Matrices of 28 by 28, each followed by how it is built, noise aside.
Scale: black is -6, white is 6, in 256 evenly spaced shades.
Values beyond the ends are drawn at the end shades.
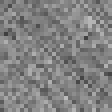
Toeplitz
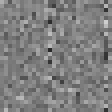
uneven columns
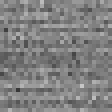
blocks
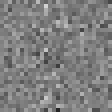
uneven columns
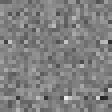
uneven rows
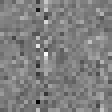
uneven columns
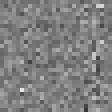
uneven columns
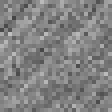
Hankel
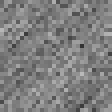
Hankel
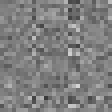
low rank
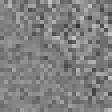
upper triangular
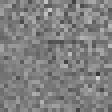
upper triangular
